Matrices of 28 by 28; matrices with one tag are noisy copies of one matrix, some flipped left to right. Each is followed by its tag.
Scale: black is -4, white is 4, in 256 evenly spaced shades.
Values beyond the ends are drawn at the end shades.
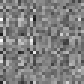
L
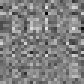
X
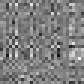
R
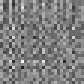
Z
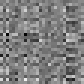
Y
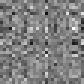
X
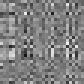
R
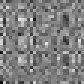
L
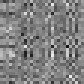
R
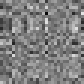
X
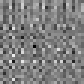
Z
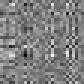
R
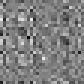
L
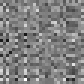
Y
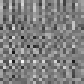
Z
